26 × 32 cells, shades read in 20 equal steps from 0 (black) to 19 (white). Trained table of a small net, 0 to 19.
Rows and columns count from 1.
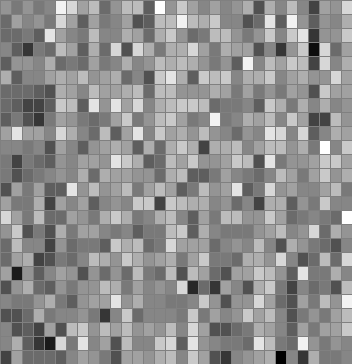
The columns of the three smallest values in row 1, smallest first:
29, 24, 14
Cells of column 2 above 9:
12
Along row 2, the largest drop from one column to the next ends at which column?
26
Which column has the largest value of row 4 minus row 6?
18
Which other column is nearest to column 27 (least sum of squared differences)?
20
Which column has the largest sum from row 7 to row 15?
25
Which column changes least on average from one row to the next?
16
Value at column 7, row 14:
17
